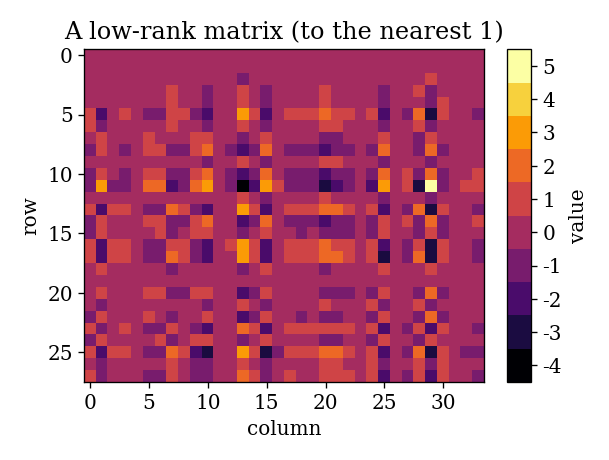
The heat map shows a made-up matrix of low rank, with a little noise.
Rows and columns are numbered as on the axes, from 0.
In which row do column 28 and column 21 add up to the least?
11
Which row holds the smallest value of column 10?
25
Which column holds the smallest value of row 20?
13
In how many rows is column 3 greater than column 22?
3
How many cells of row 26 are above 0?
7
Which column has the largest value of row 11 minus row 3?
29
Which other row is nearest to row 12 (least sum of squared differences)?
9
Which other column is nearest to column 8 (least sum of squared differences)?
19
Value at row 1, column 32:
0
